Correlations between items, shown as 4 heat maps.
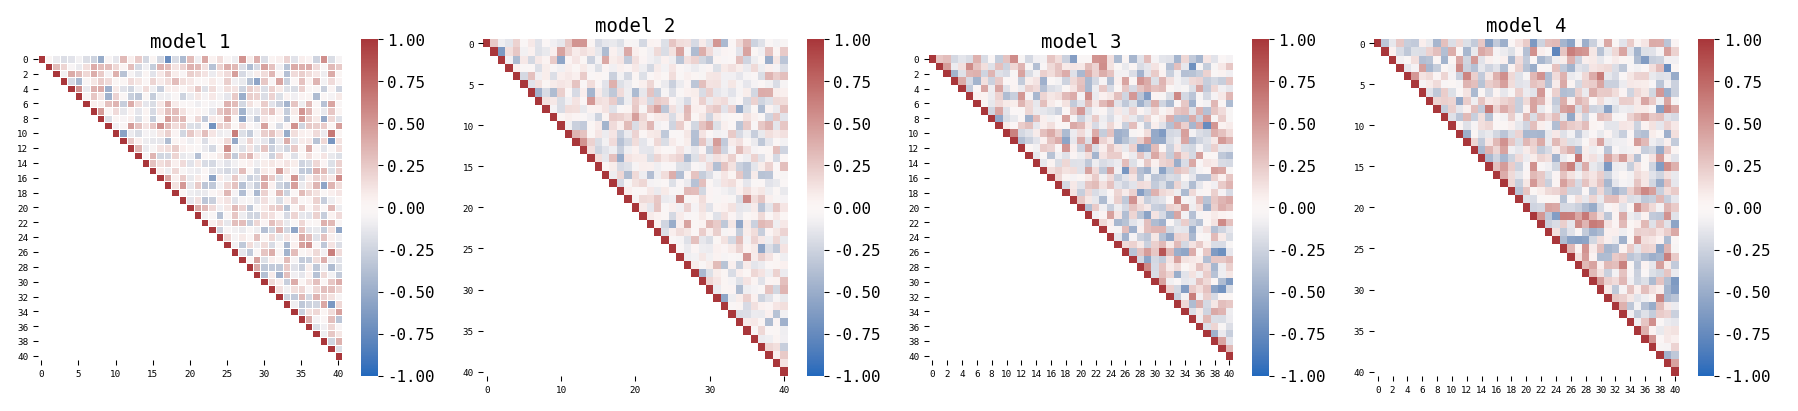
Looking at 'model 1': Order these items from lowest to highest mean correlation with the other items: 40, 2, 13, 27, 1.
27, 13, 40, 2, 1
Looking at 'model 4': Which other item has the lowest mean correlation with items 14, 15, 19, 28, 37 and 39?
24
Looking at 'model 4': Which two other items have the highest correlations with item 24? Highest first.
35, 20
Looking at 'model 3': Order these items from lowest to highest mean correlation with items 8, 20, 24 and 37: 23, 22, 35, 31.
31, 23, 35, 22
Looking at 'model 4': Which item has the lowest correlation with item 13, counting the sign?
38
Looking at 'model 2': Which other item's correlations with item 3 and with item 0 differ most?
31
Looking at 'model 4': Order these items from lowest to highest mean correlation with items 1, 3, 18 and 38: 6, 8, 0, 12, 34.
12, 8, 34, 0, 6
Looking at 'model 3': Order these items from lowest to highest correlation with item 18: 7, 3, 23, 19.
3, 23, 7, 19
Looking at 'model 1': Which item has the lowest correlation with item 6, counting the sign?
33
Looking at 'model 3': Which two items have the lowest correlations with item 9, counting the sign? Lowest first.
37, 8
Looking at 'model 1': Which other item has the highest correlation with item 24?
35
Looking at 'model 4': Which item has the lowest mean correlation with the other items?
11
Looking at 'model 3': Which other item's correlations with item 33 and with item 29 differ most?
5
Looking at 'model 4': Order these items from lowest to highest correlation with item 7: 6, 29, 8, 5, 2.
2, 6, 29, 5, 8
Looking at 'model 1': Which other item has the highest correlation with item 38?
0
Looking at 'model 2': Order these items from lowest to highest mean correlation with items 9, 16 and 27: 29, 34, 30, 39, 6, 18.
6, 30, 29, 34, 39, 18
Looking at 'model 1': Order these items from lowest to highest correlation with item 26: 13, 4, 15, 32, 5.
13, 15, 32, 4, 5
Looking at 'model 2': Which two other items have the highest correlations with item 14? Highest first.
7, 17
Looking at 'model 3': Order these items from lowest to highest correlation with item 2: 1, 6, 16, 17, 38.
38, 16, 17, 6, 1
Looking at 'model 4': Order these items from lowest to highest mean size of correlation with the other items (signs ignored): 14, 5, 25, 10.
10, 5, 14, 25
